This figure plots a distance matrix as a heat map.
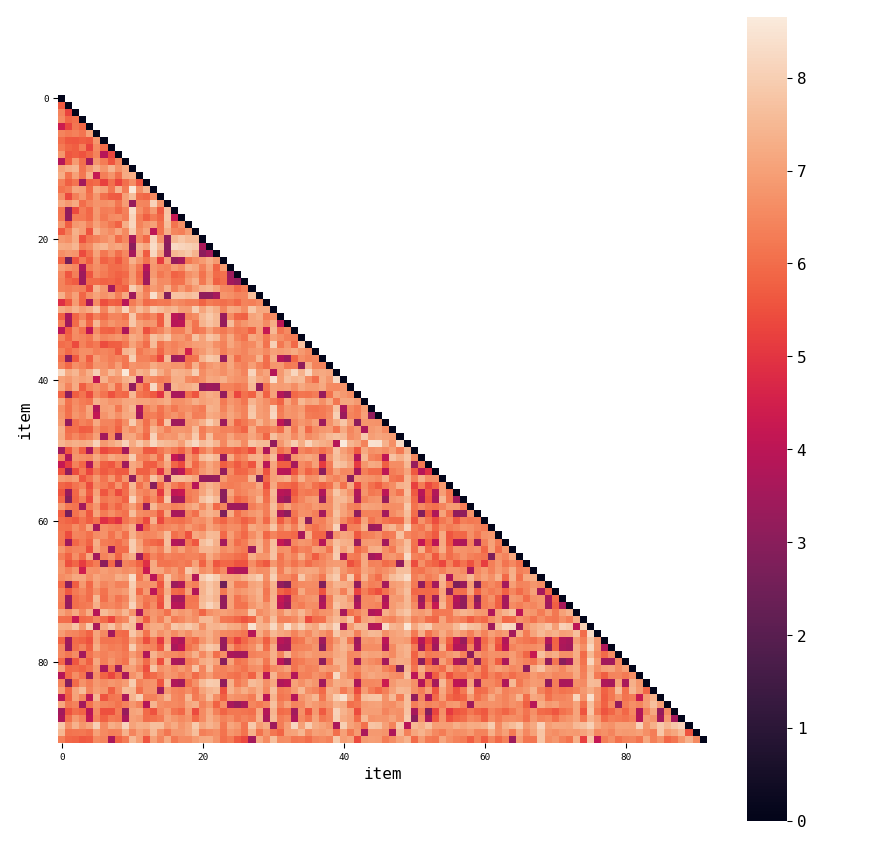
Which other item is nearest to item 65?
61
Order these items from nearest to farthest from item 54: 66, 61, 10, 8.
10, 66, 8, 61
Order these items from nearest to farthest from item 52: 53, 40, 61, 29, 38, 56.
29, 53, 56, 38, 61, 40
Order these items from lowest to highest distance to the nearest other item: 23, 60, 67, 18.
23, 60, 67, 18
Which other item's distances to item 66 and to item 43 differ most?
48
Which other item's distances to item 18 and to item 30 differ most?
49
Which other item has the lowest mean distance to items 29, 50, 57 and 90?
4
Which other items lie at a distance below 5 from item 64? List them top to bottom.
7, 27, 76, 91
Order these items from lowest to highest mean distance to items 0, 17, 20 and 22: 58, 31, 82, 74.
82, 31, 58, 74
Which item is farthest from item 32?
75
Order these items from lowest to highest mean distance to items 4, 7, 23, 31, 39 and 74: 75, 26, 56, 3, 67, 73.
56, 26, 3, 67, 73, 75
